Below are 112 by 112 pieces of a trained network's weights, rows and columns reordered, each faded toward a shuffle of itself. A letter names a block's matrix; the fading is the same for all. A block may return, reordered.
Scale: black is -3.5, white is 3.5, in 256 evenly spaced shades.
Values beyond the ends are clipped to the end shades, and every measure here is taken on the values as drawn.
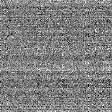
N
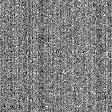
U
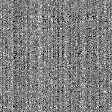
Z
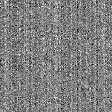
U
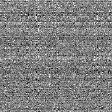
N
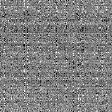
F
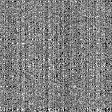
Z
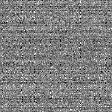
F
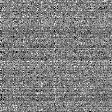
N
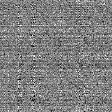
N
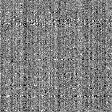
Z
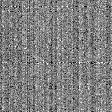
Z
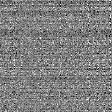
F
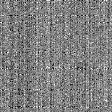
Z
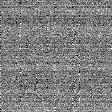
N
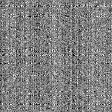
Z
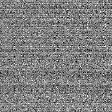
N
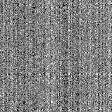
Z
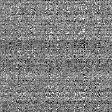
F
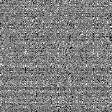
F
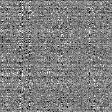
F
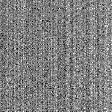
Z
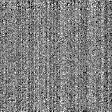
Z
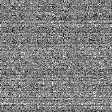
N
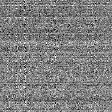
N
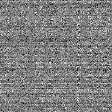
N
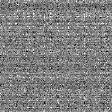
N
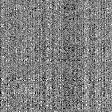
Z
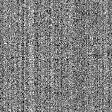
U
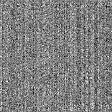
U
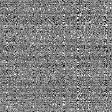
F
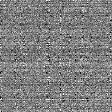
N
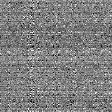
F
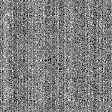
Z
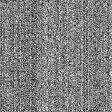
U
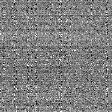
F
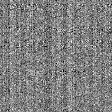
U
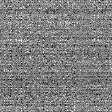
F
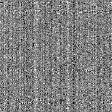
U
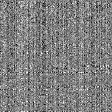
Z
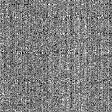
U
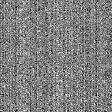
U
